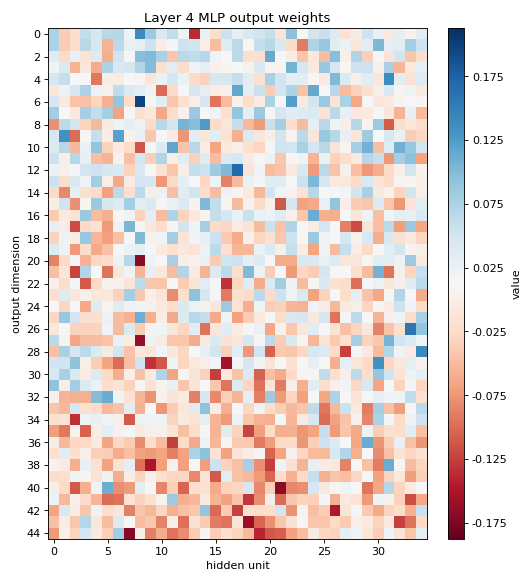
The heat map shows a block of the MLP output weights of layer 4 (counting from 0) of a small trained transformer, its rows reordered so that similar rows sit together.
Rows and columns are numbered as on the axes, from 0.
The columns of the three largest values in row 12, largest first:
17, 16, 15
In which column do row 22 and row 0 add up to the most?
8
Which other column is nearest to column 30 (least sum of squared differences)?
12
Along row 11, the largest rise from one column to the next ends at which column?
32
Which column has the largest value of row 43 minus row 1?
23
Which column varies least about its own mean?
27
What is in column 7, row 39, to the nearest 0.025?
0
